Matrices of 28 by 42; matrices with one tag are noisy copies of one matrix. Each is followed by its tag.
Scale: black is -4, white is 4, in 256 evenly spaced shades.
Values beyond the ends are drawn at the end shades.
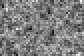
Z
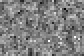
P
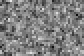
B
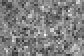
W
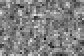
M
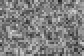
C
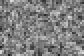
B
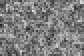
Z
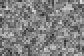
Z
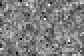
Z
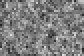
Z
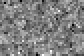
P
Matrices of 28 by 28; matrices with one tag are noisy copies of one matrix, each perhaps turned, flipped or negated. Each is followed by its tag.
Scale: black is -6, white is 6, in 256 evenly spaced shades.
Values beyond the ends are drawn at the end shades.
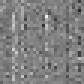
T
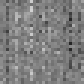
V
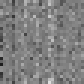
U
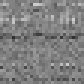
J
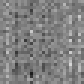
V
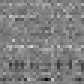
J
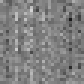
V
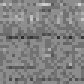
J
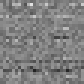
T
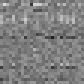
J
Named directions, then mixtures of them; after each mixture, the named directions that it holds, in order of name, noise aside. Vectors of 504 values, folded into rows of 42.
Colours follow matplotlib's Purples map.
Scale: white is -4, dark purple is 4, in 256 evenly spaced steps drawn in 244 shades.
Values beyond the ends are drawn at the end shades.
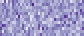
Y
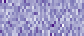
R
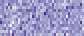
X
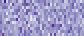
R, X, Y.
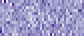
R, Y.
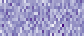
R.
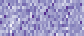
X.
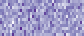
X.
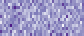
R, X.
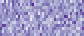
Y.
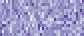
Y.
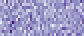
R, X, Y.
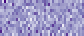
R, Y.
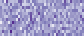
R, X, Y.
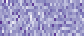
R, X, Y.
